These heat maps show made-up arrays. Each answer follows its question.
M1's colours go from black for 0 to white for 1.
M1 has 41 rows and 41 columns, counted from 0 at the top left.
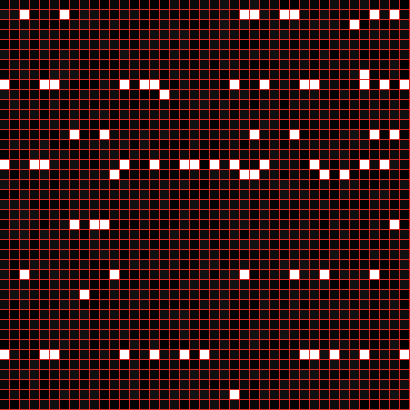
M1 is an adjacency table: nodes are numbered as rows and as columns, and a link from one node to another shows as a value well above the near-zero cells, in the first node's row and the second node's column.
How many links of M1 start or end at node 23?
3
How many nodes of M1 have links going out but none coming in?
5
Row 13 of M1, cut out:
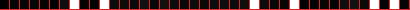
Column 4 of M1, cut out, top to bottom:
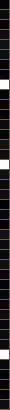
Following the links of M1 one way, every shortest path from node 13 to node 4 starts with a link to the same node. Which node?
node 29
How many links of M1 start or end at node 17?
5
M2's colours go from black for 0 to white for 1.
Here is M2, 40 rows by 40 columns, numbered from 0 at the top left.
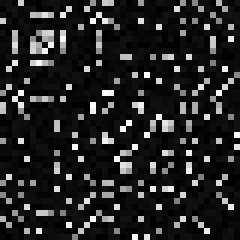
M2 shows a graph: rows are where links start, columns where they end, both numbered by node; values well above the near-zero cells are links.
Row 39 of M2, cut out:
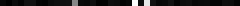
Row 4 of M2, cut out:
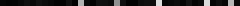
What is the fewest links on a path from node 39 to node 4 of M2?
7
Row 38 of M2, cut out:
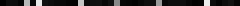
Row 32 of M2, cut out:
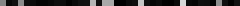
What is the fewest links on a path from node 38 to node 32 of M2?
4
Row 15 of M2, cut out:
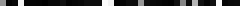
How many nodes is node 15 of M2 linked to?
8
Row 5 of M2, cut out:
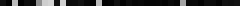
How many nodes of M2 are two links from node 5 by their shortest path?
10
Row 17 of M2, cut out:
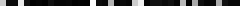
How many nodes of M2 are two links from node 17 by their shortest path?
4
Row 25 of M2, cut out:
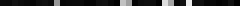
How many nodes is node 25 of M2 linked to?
6
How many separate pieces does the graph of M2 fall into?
3
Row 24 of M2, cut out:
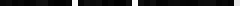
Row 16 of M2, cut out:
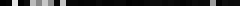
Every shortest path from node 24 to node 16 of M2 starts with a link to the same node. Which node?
node 22
